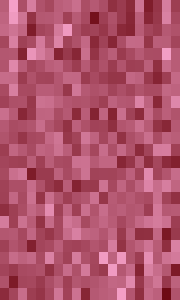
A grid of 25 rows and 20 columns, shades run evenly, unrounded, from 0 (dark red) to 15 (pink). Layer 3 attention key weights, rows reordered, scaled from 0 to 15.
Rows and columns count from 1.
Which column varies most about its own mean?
19
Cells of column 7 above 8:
12
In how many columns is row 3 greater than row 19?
5
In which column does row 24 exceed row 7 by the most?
18
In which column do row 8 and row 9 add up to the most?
20
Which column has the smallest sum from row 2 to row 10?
11
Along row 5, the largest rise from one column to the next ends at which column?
4
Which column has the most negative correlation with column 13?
2
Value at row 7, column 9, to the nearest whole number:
9
